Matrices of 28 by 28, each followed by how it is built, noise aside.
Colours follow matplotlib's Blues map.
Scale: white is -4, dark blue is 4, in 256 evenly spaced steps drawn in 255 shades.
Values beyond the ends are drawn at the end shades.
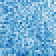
smooth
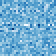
uneven rows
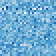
uneven rows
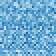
repeating columns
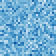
noise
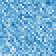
Toeplitz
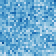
smooth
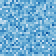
noise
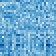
low rank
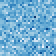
uneven rows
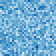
noise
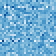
uneven rows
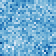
smooth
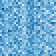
repeating rows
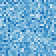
noise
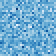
repeating columns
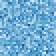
noise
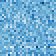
uneven rows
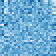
low rank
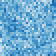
smooth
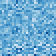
low rank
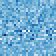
uneven rows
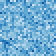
noise
